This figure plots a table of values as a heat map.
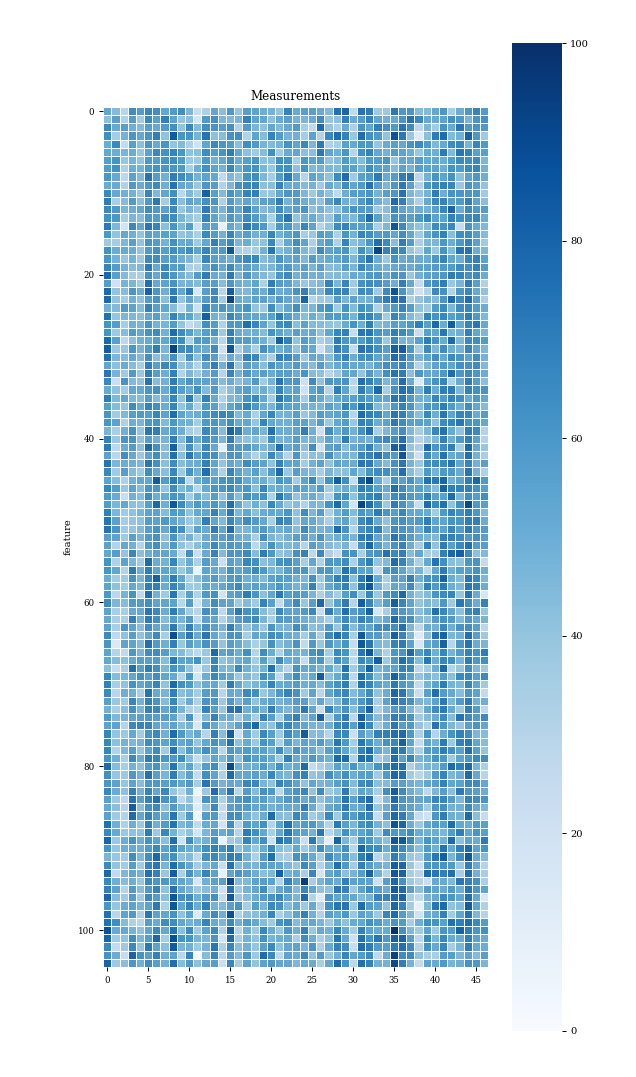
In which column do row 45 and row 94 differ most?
39
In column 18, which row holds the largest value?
75
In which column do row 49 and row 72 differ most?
33
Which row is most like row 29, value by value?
101
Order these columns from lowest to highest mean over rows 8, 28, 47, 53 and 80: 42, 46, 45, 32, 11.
11, 46, 45, 32, 42
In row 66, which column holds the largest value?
32
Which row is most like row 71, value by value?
55
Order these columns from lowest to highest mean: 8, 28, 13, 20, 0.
20, 28, 13, 0, 8
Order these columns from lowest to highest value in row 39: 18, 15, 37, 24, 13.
37, 18, 13, 24, 15
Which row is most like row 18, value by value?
82
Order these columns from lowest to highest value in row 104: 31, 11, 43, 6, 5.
11, 43, 6, 5, 31
